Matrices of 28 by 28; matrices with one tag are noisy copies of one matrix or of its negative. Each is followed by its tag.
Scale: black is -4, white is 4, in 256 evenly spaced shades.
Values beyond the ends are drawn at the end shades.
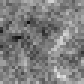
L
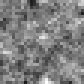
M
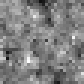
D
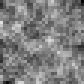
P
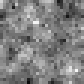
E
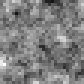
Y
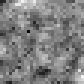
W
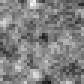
M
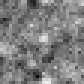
M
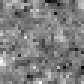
Y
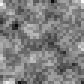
P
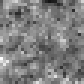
Y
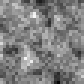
D
